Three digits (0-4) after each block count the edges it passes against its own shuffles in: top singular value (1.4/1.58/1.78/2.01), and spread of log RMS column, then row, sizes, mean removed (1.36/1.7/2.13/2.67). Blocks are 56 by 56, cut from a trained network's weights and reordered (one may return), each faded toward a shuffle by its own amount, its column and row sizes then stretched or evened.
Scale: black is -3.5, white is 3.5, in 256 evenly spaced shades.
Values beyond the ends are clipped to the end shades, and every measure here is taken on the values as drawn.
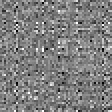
4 4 2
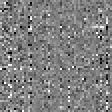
0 4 2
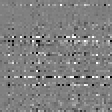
3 2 4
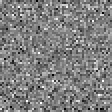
1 0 2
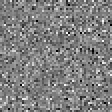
0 2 3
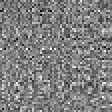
3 2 1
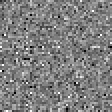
0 1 1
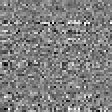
3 1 4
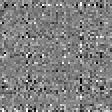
2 3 4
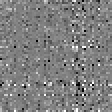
0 4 3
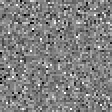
0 0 0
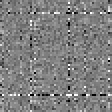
4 3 2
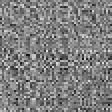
4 0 3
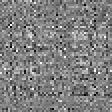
3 3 3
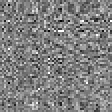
4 3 2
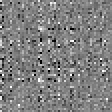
1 4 3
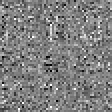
1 3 3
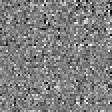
1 2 3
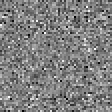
1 0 2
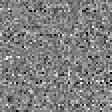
0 1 3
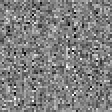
0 3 0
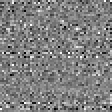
2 2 4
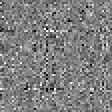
2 3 1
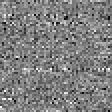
1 1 3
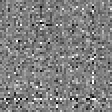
2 3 2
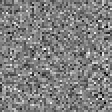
1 0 1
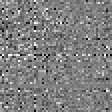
1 3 4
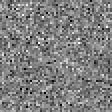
0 0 2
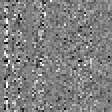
1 4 0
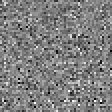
0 2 1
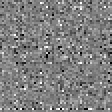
0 3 3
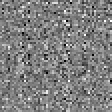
2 3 2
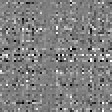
1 4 4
